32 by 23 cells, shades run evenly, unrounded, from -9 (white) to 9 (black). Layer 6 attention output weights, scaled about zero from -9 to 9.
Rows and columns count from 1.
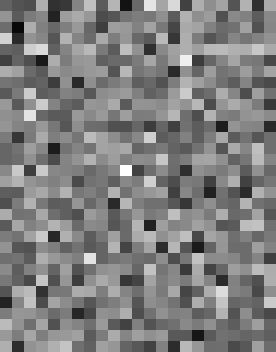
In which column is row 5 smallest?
4
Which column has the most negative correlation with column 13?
22
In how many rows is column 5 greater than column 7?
15
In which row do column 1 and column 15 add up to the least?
20
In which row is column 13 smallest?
1
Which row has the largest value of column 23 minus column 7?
12
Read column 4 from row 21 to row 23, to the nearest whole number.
-1 -5 -1
